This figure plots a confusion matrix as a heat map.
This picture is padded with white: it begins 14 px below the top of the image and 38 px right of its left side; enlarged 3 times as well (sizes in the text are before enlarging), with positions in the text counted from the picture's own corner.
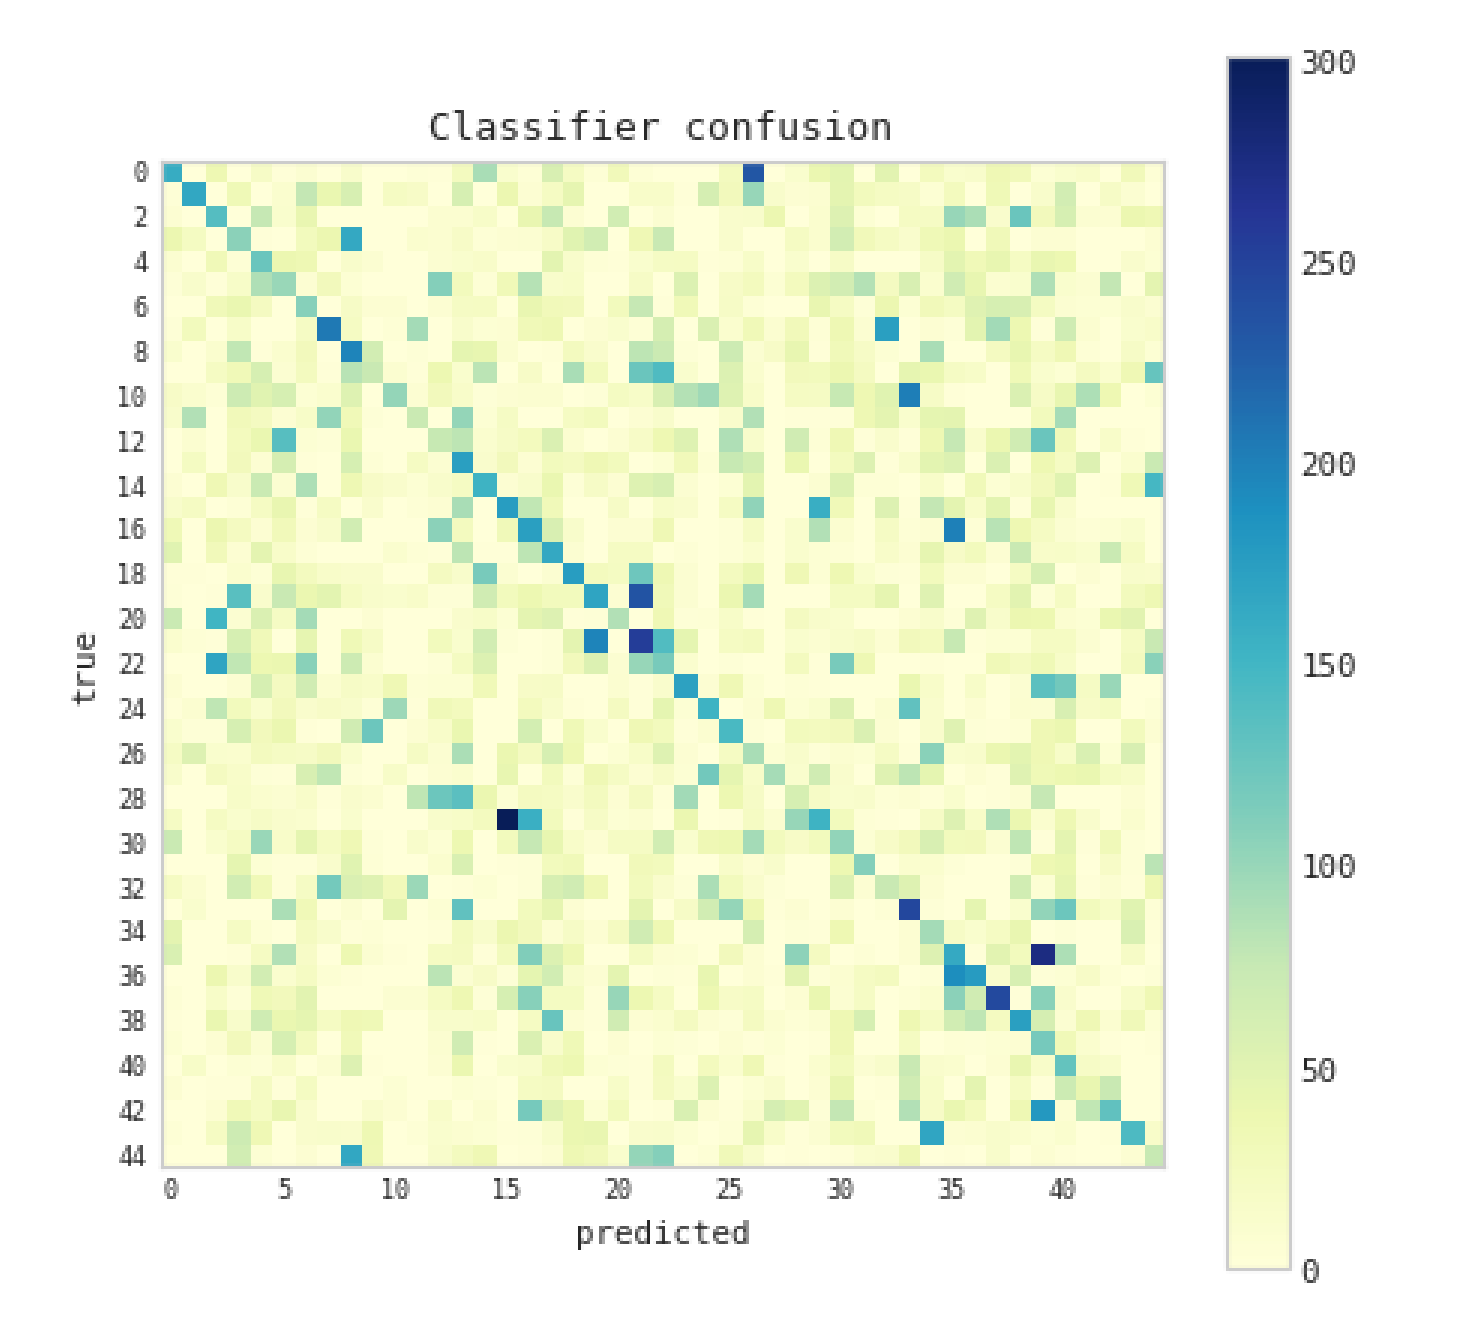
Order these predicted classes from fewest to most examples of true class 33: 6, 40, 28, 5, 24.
28, 6, 24, 5, 40
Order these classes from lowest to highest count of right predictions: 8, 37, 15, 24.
24, 15, 8, 37
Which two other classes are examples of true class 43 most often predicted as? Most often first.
34, 3
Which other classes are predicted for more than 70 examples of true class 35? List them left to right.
5, 16, 28, 39, 40
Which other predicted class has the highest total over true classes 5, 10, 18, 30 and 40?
33
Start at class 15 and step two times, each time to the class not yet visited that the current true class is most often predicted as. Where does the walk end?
16
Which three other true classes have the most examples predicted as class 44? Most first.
14, 9, 22
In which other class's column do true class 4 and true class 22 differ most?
2
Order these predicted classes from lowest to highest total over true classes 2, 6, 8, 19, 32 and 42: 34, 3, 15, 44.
15, 44, 34, 3
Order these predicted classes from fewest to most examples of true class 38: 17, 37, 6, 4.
37, 6, 4, 17
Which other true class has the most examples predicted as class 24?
27
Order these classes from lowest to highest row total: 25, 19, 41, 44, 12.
41, 44, 25, 12, 19
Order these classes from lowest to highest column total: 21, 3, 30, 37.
37, 3, 30, 21
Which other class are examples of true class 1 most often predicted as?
26
